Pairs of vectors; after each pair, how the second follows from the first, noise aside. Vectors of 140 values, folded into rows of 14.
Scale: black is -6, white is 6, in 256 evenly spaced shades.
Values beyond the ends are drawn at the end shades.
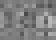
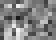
wrapped around, scaled up.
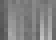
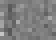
wrapped around, partly zeroed.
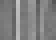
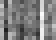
wrapped around, scaled up.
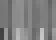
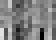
negated, scaled up.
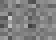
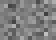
wrapped around.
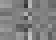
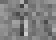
wrapped around.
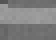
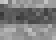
negated, scaled up.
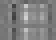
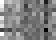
wrapped around, scaled up.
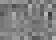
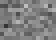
shuffled.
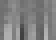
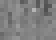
reversed, negated, partly zeroed.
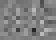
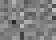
wrapped around.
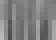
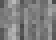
wrapped around.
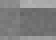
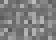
shuffled.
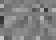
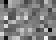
wrapped around, scaled up.
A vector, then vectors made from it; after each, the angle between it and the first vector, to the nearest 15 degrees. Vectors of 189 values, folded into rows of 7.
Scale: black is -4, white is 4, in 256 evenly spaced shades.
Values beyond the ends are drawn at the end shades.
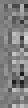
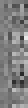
15 degrees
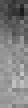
105 degrees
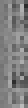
45 degrees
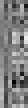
30 degrees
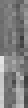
75 degrees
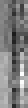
120 degrees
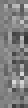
165 degrees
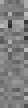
105 degrees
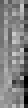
60 degrees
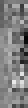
150 degrees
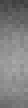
75 degrees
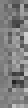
30 degrees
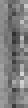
135 degrees
